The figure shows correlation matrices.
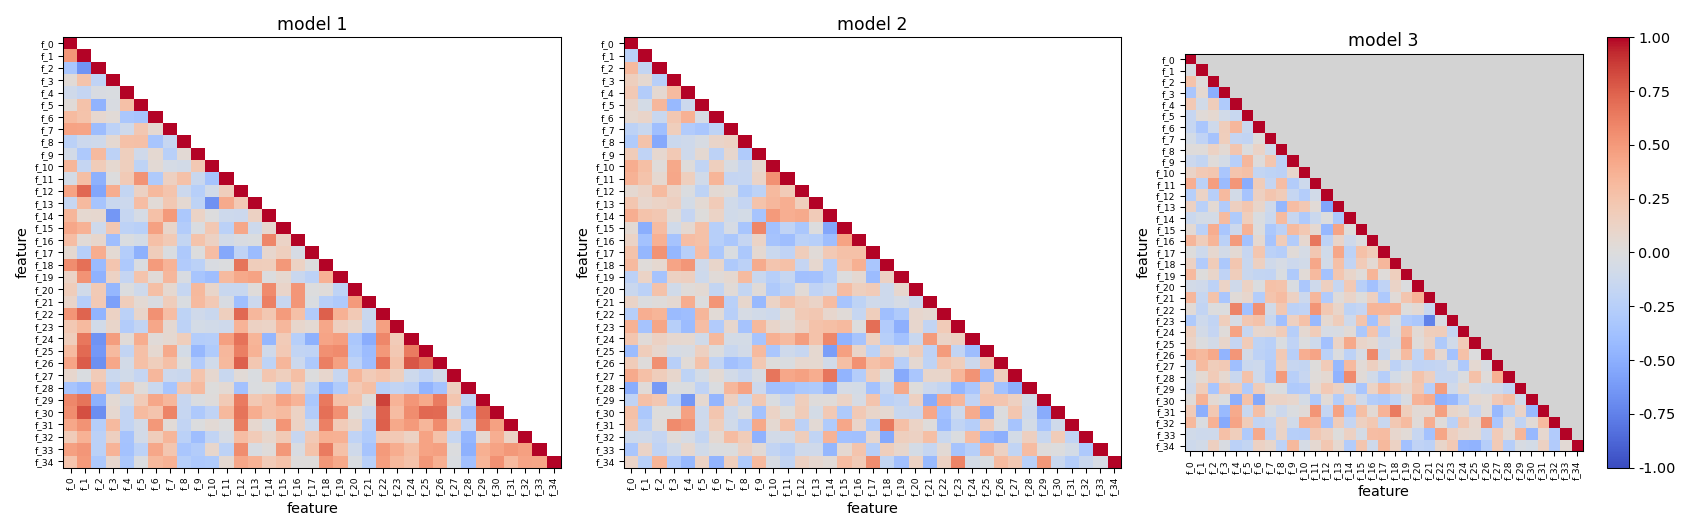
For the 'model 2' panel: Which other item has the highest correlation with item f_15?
f_9
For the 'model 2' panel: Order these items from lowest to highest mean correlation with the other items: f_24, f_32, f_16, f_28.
f_28, f_32, f_16, f_24
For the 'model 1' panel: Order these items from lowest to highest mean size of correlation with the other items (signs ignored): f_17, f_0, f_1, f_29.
f_17, f_0, f_29, f_1
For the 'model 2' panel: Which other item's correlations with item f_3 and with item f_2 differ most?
f_17
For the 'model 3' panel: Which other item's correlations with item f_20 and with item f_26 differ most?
f_16
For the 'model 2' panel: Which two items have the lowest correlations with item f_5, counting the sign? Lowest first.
f_3, f_7
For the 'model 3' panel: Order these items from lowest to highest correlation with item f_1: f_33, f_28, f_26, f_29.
f_33, f_28, f_29, f_26
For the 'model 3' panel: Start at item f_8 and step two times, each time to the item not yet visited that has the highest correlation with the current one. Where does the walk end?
f_14
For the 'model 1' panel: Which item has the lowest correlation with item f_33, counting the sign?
f_28
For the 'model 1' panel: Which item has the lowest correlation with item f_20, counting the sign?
f_3
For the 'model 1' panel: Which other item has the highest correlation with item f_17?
f_2
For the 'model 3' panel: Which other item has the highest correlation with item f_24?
f_4
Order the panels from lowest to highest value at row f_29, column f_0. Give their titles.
model 2, model 3, model 1
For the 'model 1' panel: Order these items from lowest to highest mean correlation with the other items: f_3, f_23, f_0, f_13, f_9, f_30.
f_9, f_3, f_13, f_23, f_0, f_30
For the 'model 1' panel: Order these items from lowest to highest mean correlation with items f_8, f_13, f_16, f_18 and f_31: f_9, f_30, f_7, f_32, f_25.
f_9, f_32, f_7, f_25, f_30
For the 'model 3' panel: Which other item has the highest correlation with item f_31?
f_18
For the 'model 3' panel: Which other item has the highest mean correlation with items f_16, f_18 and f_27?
f_11
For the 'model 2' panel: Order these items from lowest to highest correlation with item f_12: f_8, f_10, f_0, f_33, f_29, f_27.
f_8, f_33, f_0, f_29, f_10, f_27
